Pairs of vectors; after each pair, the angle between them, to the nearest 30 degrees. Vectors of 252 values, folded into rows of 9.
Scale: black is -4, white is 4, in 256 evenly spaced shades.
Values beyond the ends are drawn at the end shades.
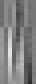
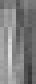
30 degrees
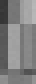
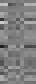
90 degrees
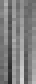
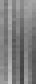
150 degrees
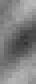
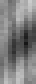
30 degrees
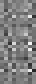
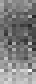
60 degrees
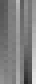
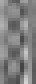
120 degrees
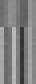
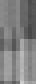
120 degrees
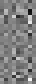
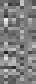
90 degrees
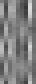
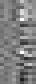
90 degrees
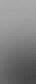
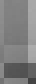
60 degrees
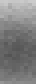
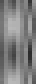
90 degrees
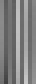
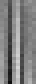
60 degrees
